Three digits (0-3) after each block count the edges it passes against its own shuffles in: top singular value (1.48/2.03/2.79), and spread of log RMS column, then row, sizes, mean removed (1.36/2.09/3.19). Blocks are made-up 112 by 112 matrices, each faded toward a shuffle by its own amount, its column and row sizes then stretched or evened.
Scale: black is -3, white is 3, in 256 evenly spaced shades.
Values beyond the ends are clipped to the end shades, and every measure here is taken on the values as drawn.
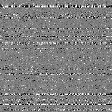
3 0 3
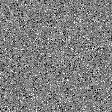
0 0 1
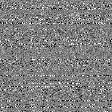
1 1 3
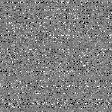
1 1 3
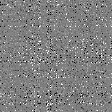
1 2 2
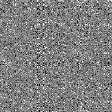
2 2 1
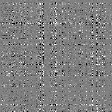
1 3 3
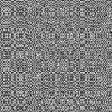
3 1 2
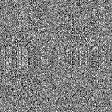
2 1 0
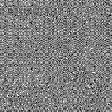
3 0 0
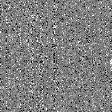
1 2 0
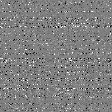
1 1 3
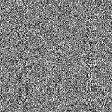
2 2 0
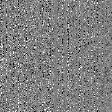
0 3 0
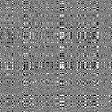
3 3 3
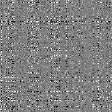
2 3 3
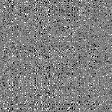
2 2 2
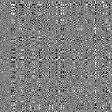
3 3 3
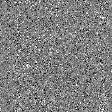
0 2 0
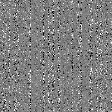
0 3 0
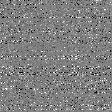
0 1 3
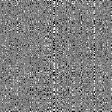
3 3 2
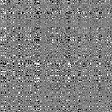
3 3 3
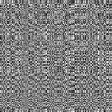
3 3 2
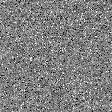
1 0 0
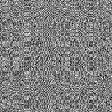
3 1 0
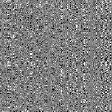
2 3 1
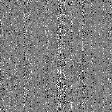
0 3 1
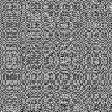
3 0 0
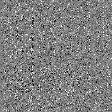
1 2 1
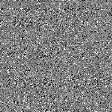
0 1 2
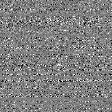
1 1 3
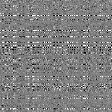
3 2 3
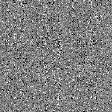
1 2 1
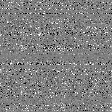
0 0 3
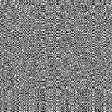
3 2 2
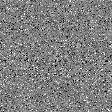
0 0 2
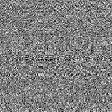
2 0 2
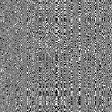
3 3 0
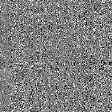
0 3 1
